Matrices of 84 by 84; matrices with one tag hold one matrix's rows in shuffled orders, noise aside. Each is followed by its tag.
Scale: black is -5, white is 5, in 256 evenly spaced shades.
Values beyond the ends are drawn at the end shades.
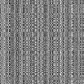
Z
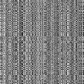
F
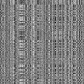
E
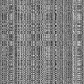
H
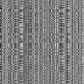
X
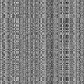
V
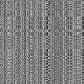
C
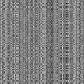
V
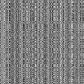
Z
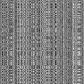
H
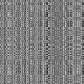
C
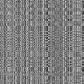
C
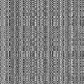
Z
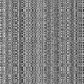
F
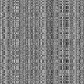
V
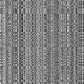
F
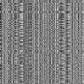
X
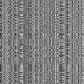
X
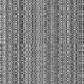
F
